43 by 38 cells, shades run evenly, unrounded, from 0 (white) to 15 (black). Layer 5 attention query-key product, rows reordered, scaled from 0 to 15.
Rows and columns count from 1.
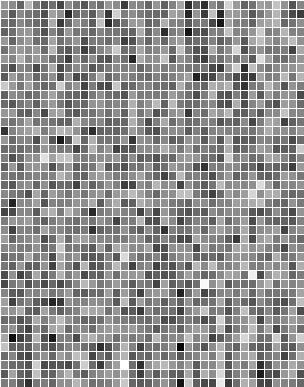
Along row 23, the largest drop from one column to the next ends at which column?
3
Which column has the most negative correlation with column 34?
16
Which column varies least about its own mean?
19
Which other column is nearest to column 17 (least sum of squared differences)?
22
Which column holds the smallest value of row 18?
6
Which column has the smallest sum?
38
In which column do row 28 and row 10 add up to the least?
8
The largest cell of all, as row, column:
39, 23
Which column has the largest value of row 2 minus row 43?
28
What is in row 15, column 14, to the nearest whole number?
9
